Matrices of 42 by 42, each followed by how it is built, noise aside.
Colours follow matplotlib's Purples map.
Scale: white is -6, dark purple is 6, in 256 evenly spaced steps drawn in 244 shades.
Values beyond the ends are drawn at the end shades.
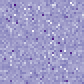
sparse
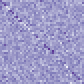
diagonal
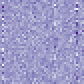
uneven columns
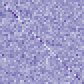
diagonal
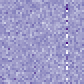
uneven columns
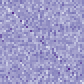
diagonal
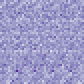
repeating columns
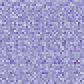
repeating columns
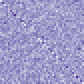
diagonal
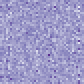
uneven columns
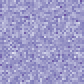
repeating columns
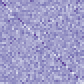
diagonal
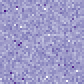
sparse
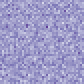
repeating columns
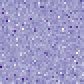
sparse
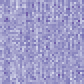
blocks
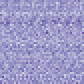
repeating columns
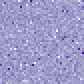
sparse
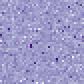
sparse
